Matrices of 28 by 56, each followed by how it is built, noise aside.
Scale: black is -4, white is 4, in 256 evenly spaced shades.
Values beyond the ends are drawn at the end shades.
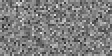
noise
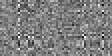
low rank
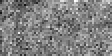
smooth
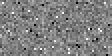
sparse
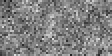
smooth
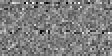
uneven rows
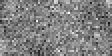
smooth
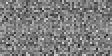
repeating columns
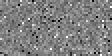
sparse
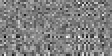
low rank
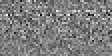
uneven rows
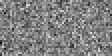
noise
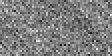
Toeplitz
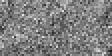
smooth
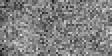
smooth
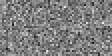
noise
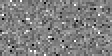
sparse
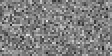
noise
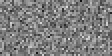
noise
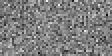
noise
